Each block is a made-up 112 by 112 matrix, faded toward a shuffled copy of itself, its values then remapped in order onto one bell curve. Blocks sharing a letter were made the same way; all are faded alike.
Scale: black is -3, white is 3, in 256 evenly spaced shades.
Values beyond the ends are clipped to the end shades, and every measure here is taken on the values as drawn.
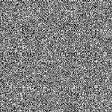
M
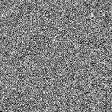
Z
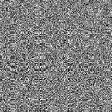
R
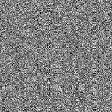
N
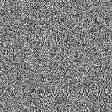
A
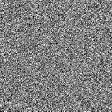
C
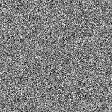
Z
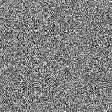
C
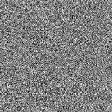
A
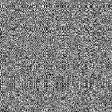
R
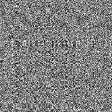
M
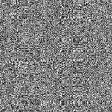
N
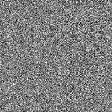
C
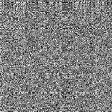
M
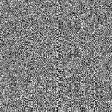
N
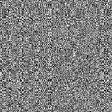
R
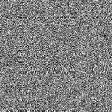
C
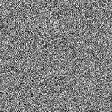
A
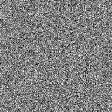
Z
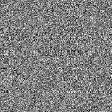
M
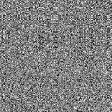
M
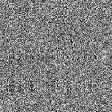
A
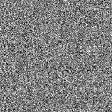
C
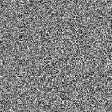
M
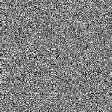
M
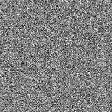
Z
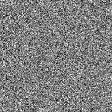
Z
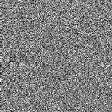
A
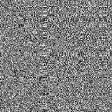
R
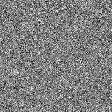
Z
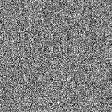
C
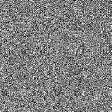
M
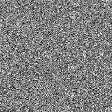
Z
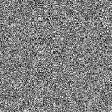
A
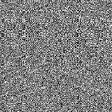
M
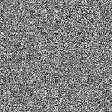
A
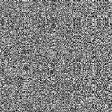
N
